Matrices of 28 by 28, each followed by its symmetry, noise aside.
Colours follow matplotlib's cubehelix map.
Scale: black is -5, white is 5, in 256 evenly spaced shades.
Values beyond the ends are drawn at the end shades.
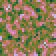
symmetric.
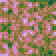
mirrored top to bottom.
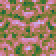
mirrored left to right.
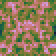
mirrored left to right.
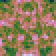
mirrored left to right.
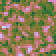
symmetric across the other diagonal.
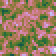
no symmetry.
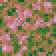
symmetric.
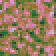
no symmetry.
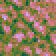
symmetric across the other diagonal.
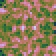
mirrored top to bottom.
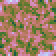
same after a half turn.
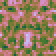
mirrored left to right.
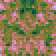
mirrored left to right.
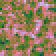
no symmetry.
